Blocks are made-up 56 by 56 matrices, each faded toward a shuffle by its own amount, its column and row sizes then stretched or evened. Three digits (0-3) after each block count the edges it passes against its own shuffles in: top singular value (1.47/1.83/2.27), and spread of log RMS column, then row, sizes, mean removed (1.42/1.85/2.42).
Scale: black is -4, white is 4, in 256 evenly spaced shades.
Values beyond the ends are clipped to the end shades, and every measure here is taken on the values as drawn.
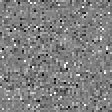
1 0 0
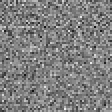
1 0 1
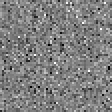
1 0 0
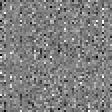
1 3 1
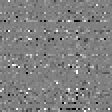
1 1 3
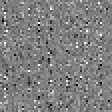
0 3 0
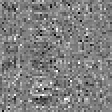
2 2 1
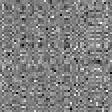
3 1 0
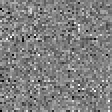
0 2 2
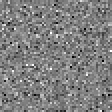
1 0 1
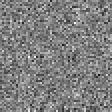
1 0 1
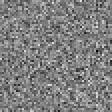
1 0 0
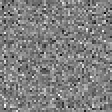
2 1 0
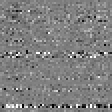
2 0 3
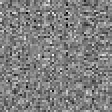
2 2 1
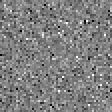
0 0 1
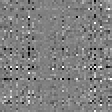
2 3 2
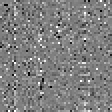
2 2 0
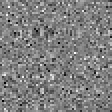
2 0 0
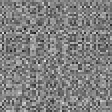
3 0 2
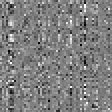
3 3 0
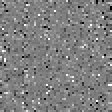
1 2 0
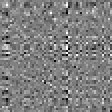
3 3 2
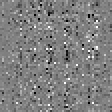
1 3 0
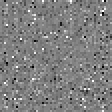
0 2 1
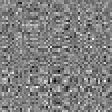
3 2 2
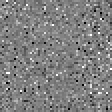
0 2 0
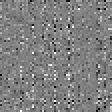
2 3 2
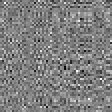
3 2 2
